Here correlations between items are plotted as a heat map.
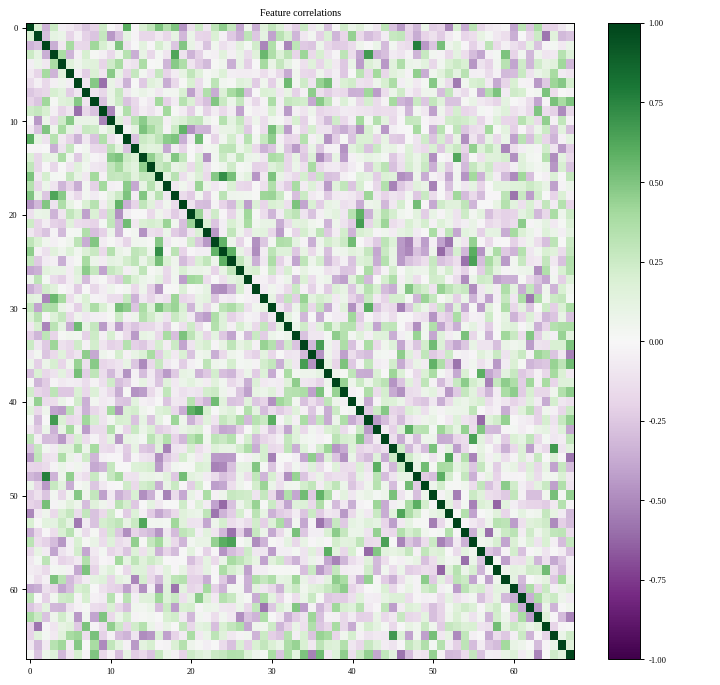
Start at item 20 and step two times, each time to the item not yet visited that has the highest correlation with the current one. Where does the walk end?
21
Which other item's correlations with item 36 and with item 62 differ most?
34
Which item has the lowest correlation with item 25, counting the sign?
54
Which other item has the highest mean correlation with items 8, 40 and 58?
23
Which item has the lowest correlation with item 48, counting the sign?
32
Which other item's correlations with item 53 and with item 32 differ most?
6
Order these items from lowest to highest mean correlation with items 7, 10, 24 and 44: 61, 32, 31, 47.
47, 31, 32, 61
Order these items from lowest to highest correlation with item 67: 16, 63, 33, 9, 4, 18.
63, 4, 9, 18, 33, 16
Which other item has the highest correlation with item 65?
45
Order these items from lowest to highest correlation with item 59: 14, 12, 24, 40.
24, 40, 12, 14
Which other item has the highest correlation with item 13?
55
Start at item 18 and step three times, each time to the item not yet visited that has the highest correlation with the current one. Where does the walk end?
30
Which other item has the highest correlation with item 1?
40
